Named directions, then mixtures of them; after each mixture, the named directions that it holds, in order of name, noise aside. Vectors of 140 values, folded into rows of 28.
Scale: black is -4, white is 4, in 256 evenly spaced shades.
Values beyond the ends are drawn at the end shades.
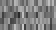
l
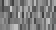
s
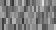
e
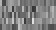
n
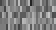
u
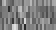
l, n, s.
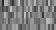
s.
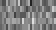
n, u.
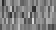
n, s.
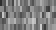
e, u.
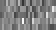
e, n, u.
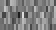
e, l, s.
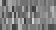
n.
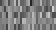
u.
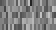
u.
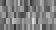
e, n, u.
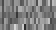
l, s.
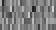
n, s.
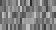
u.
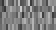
s, u.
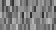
e, n, s.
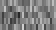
l.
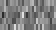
e, l, u.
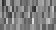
e, n, s.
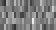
e, n, u.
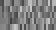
l, s.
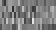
n.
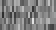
l, n, s.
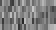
e, n.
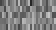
u.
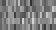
n, u.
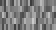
e, u.
